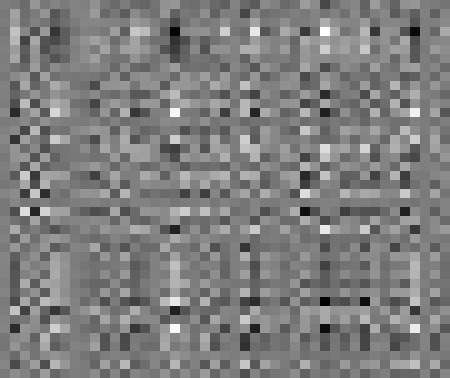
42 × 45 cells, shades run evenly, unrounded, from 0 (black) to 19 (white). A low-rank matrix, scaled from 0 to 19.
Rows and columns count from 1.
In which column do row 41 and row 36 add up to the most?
25
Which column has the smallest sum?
2
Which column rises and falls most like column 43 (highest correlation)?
17
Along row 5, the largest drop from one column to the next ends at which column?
3
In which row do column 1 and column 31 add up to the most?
22
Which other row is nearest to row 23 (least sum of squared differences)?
14
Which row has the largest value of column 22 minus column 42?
4
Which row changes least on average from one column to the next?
23
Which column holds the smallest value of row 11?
33
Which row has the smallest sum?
34
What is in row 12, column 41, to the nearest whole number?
6
